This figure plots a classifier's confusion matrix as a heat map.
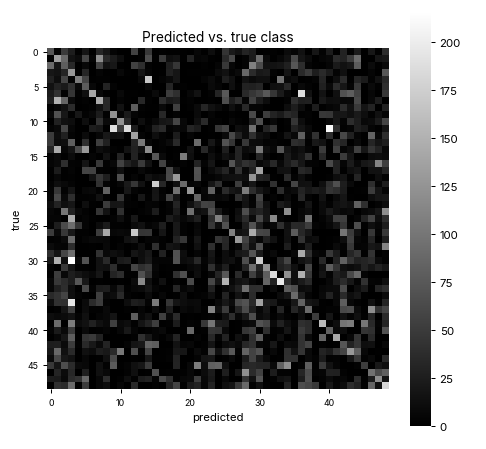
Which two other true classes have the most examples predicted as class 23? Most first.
37, 39
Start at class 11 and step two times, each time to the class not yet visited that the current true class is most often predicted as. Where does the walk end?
20
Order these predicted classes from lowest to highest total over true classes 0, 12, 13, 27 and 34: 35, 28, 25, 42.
35, 25, 42, 28
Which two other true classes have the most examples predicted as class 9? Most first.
11, 45
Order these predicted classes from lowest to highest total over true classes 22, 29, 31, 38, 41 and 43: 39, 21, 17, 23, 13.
17, 21, 13, 39, 23
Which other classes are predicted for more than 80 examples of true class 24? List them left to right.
3, 32, 37
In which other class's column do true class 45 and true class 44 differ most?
21
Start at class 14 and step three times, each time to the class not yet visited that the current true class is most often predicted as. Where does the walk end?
2
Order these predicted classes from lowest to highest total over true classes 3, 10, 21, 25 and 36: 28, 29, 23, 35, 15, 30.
23, 35, 15, 29, 28, 30
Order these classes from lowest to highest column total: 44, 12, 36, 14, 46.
14, 12, 46, 44, 36
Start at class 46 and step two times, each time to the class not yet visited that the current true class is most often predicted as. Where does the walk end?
48
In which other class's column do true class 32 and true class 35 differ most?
36
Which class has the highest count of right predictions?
33
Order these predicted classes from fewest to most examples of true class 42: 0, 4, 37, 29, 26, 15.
4, 26, 0, 29, 37, 15
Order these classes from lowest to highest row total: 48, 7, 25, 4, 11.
4, 25, 7, 48, 11
